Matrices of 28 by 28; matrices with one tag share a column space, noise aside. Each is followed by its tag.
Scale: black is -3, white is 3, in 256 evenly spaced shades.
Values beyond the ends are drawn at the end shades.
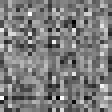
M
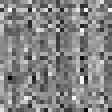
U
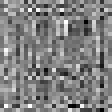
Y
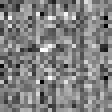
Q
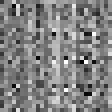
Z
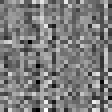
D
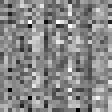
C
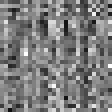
Y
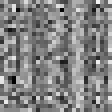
U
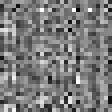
U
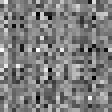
Q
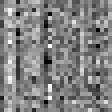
M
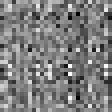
Q
